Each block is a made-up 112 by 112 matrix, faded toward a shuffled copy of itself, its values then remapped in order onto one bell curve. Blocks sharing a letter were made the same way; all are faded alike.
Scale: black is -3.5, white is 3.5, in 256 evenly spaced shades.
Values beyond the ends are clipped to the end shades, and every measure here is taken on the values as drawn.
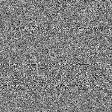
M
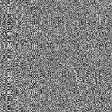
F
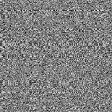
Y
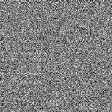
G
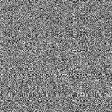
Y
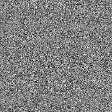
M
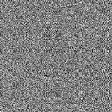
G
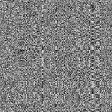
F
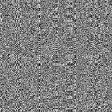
F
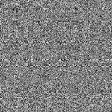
Y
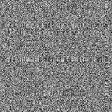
G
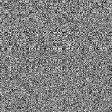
Y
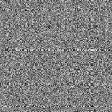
Y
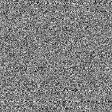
M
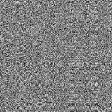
G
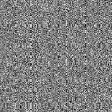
F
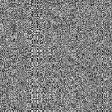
F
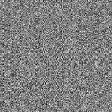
G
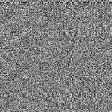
Y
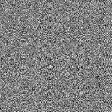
G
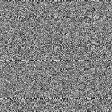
Y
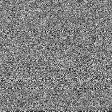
M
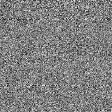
M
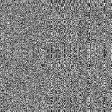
F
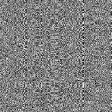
F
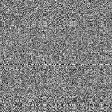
Y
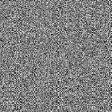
F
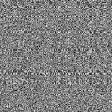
Y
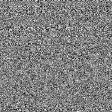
M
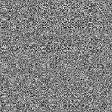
Y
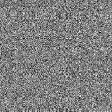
G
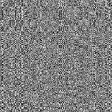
F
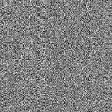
G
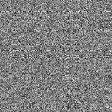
Y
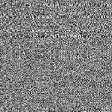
Y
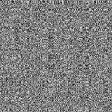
Y
